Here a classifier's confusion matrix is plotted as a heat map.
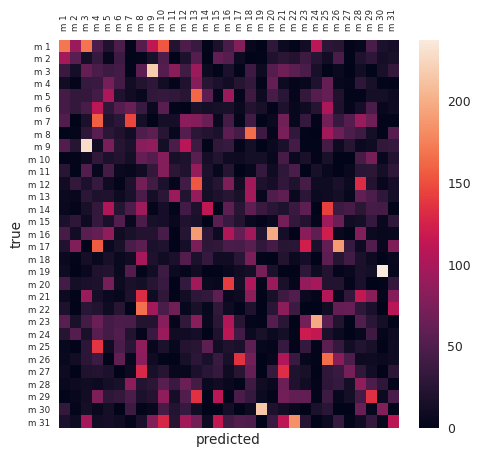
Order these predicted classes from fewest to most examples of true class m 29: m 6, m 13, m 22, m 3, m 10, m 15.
m 3, m 6, m 22, m 10, m 15, m 13
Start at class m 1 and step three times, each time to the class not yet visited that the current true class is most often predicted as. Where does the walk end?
m 12
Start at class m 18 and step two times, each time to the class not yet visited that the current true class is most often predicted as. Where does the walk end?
m 25
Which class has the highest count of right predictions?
m 1
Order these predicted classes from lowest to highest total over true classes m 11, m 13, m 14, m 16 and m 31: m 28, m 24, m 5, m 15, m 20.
m 24, m 15, m 28, m 5, m 20
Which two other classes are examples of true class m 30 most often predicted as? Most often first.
m 19, m 28
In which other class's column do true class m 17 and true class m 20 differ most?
m 26
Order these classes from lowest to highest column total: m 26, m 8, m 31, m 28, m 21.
m 31, m 26, m 28, m 21, m 8
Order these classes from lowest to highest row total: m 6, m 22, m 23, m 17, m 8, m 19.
m 19, m 6, m 22, m 8, m 23, m 17
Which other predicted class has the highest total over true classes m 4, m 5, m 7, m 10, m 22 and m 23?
m 13
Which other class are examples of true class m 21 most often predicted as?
m 8
